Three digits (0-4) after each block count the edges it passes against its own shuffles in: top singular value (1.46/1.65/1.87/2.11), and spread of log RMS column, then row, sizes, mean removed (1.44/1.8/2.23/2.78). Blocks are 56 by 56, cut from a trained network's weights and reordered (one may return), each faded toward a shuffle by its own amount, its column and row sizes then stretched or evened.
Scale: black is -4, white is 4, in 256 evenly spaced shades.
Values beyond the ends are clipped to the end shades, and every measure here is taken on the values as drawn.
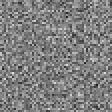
3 0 1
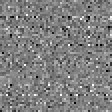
1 0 3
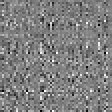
3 4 3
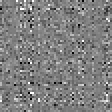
1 4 3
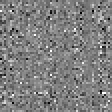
0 4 2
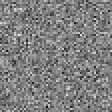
1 1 0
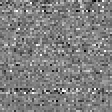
1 0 4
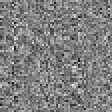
2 2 0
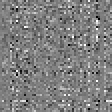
1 4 3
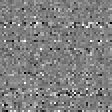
0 2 4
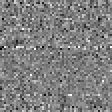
0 0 3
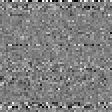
4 0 4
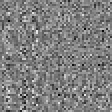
3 3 1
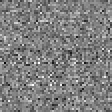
0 0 3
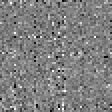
1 2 2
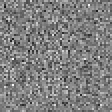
2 1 2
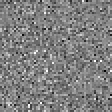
0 0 2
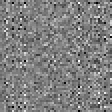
3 3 1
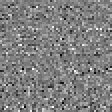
0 0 3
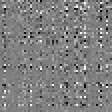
2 4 4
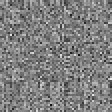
3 1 0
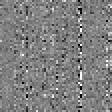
2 4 0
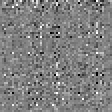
1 3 3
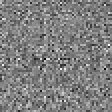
2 1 3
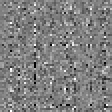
2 3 2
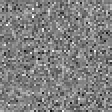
0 0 1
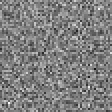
4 0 0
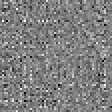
3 2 2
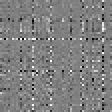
4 4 3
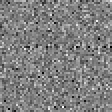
0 0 1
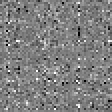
0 3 2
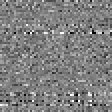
2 0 4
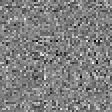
2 1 3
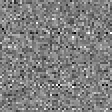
3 0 2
